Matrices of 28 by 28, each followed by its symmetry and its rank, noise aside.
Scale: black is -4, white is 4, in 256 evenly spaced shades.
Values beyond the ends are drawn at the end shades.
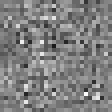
no symmetry, rank six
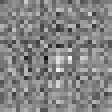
symmetric, rank four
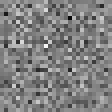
no symmetry, rank six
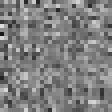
antisymmetric, rank six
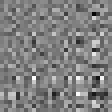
no symmetry, rank three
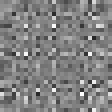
symmetric, rank three
